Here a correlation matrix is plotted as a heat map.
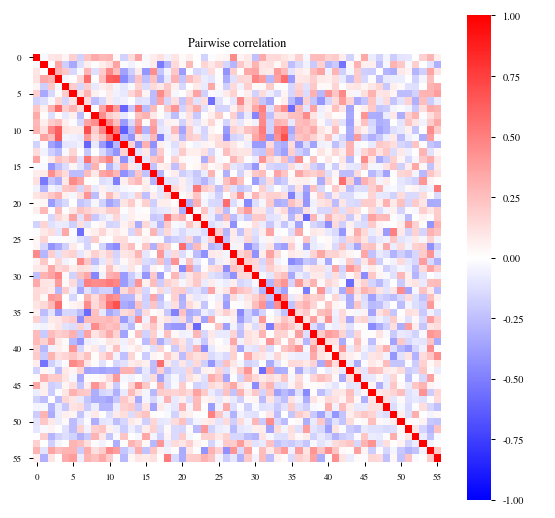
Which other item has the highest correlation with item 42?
17
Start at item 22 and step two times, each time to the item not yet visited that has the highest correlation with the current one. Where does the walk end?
55
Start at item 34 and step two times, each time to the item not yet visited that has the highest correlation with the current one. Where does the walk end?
3
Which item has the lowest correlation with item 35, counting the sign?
7
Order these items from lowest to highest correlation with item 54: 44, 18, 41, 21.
18, 21, 41, 44
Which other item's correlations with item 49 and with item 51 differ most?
24
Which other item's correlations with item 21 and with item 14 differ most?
36
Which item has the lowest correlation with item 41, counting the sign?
49
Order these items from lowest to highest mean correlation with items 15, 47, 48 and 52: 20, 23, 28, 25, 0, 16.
16, 28, 0, 25, 23, 20
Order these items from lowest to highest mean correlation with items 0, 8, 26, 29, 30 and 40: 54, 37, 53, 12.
12, 37, 53, 54
